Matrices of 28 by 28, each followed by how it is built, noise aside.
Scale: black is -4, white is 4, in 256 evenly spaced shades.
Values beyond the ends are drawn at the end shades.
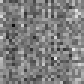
blocks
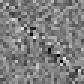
banded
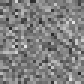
Toeplitz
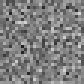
repeating rows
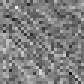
Toeplitz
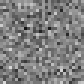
noise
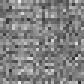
blocks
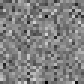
low rank
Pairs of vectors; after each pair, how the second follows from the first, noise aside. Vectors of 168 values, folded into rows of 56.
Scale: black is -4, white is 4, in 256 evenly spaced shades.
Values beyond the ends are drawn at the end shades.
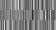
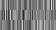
reversed.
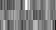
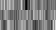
negated.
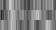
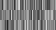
shuffled.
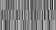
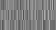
negated, shrunk.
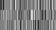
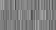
negated, shrunk.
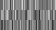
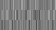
shrunk.
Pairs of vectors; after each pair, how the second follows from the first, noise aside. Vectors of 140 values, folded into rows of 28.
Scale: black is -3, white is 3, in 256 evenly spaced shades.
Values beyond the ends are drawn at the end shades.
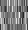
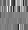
wrapped around, partly zeroed.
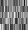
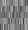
reversed, negated, shrunk.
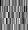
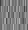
shrunk.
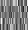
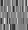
reversed, negated, partly zeroed.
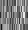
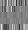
negated, partly zeroed.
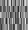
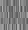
reversed, shrunk.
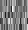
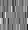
negated, partly zeroed.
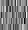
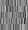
shrunk.
